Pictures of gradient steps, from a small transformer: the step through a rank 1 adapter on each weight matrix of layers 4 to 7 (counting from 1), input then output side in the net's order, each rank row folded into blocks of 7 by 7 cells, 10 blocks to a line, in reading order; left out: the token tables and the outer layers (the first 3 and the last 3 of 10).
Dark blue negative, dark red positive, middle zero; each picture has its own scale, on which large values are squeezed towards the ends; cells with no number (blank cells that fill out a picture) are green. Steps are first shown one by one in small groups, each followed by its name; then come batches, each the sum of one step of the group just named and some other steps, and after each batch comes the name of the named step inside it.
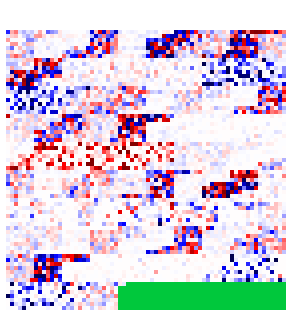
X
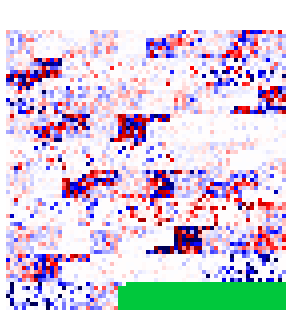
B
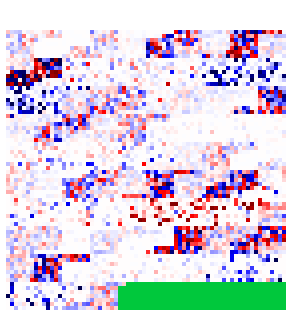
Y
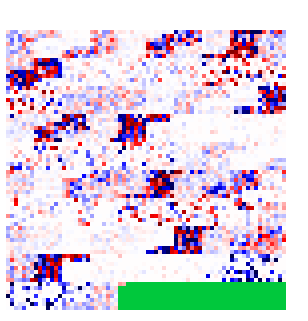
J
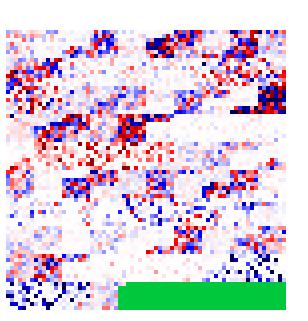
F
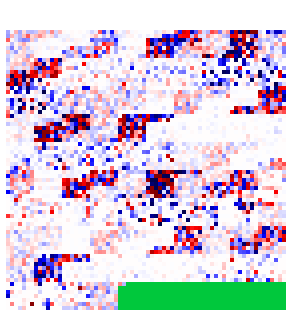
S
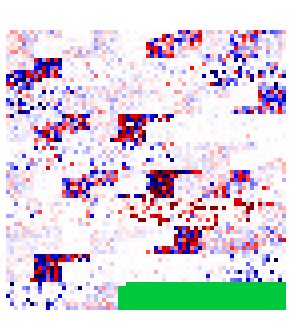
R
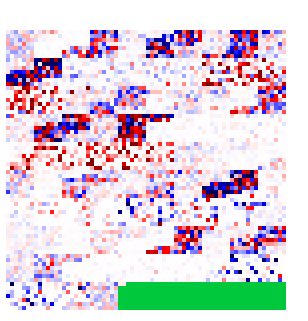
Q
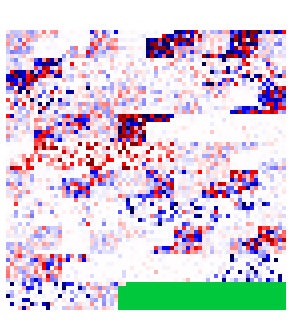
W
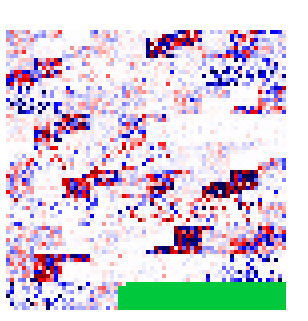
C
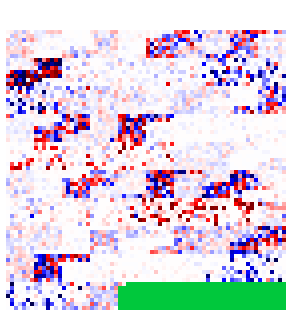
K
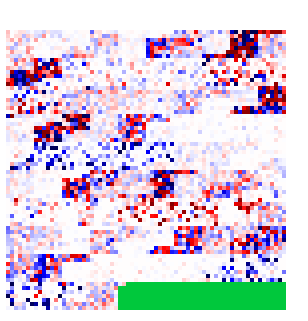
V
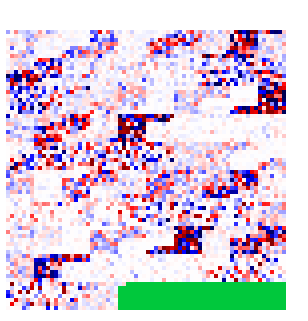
X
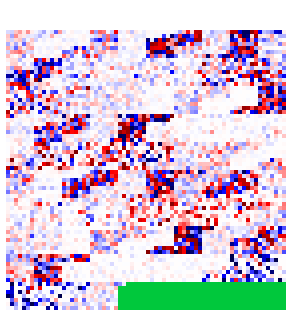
B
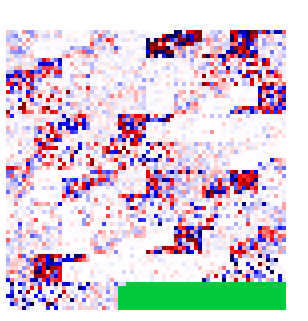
W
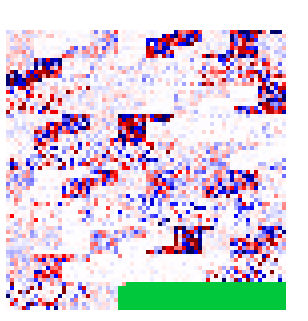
J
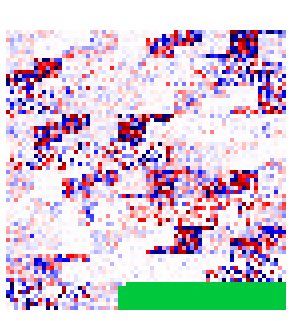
B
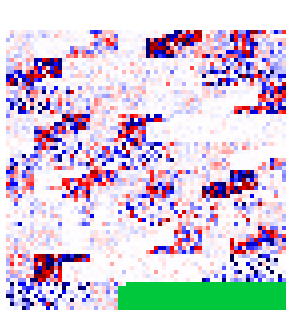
C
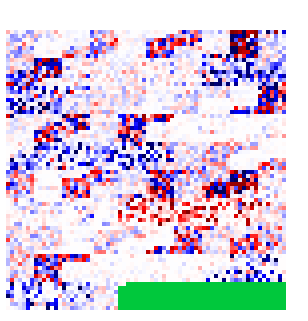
C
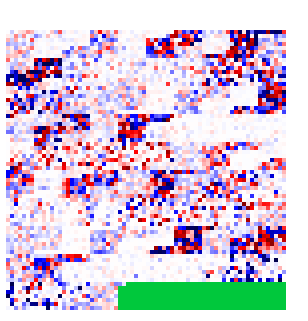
B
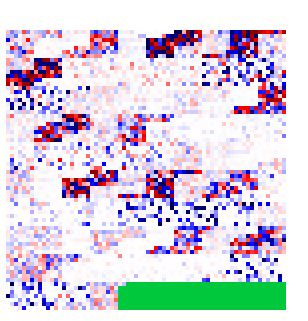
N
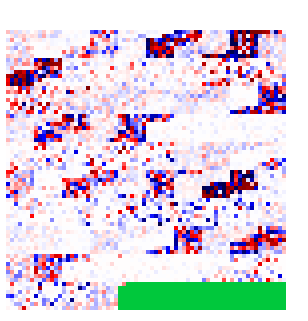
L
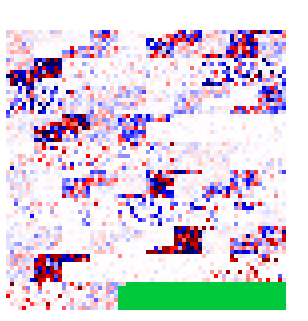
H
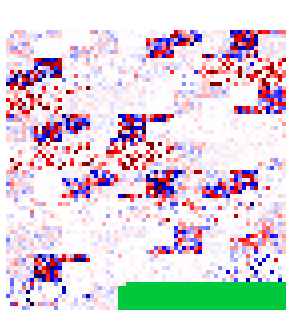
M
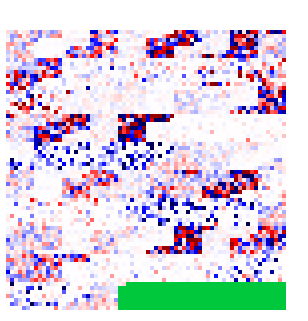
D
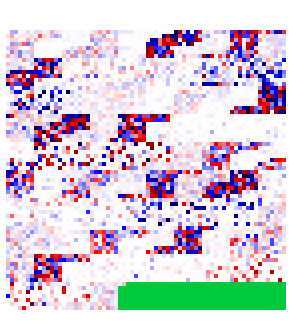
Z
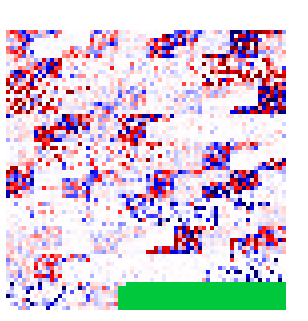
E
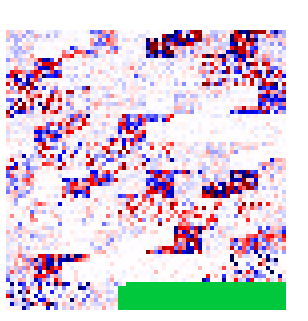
L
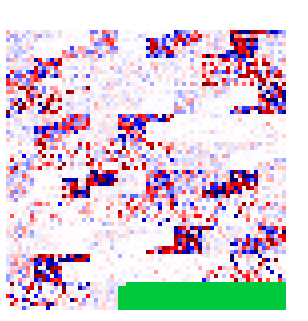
L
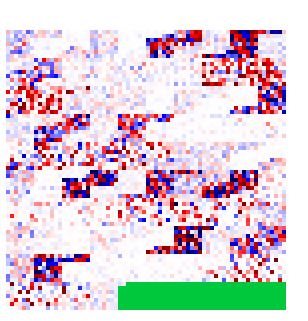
Z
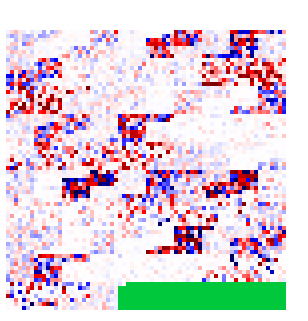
M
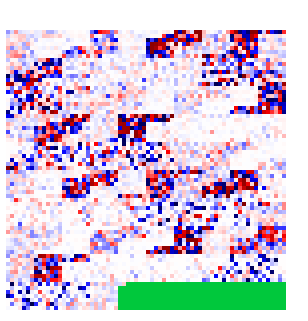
D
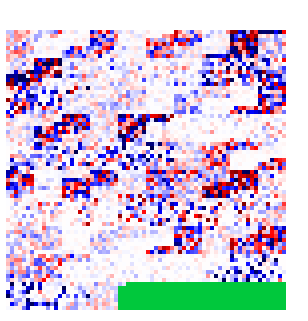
D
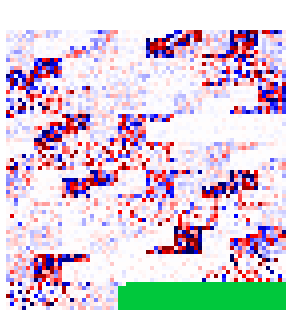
H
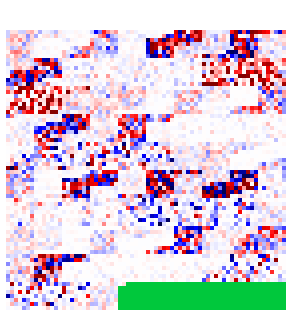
L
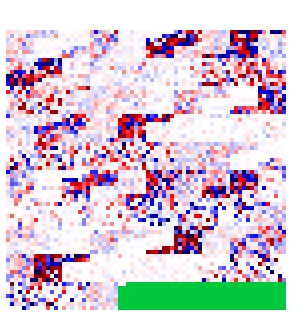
H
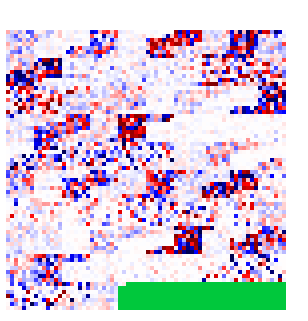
D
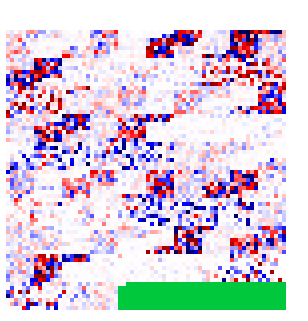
D
